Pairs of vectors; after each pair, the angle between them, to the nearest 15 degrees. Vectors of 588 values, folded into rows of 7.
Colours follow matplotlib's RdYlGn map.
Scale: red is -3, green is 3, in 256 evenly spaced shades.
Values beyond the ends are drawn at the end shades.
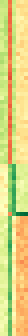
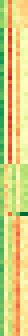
45 degrees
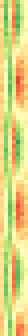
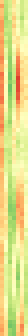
45 degrees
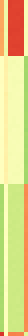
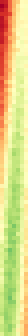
60 degrees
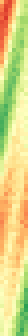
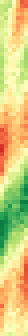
120 degrees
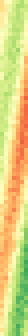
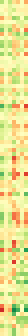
75 degrees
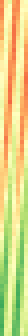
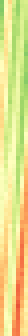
150 degrees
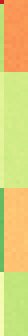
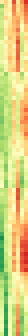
60 degrees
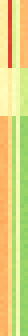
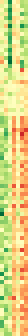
150 degrees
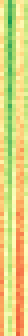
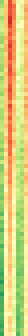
165 degrees
